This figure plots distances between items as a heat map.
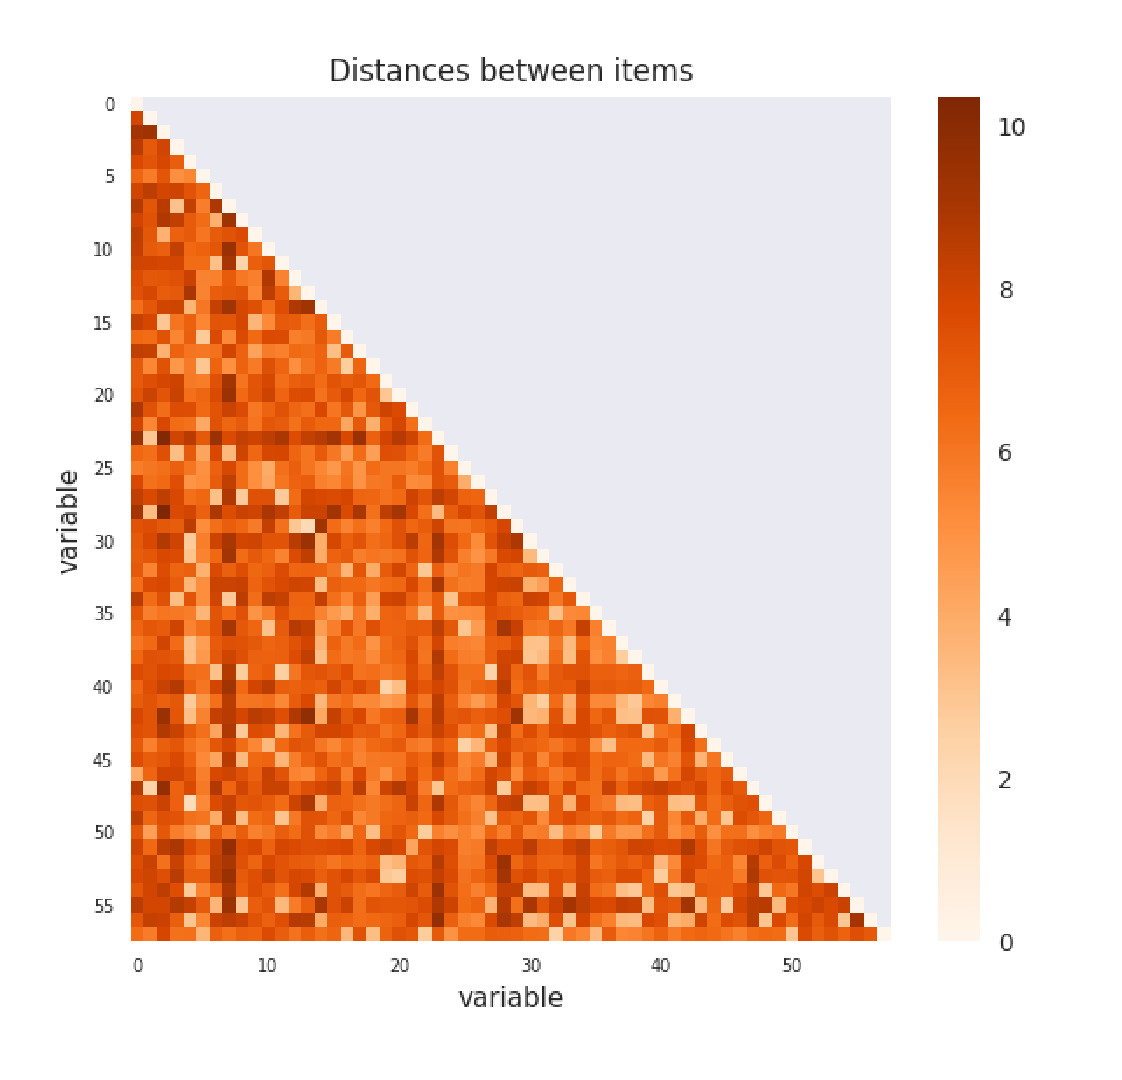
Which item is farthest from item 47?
2
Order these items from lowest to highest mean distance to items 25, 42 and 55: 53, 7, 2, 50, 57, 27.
27, 50, 57, 53, 2, 7
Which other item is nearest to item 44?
25
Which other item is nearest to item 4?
48
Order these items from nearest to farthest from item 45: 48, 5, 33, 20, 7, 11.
11, 5, 20, 48, 33, 7
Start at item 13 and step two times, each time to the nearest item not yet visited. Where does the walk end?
12
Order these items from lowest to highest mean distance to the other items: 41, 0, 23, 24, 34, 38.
41, 38, 24, 34, 0, 23
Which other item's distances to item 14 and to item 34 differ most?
7
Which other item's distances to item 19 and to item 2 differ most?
40
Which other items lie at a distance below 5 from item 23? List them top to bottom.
1, 28, 47
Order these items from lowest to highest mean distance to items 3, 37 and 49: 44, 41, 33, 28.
41, 33, 44, 28
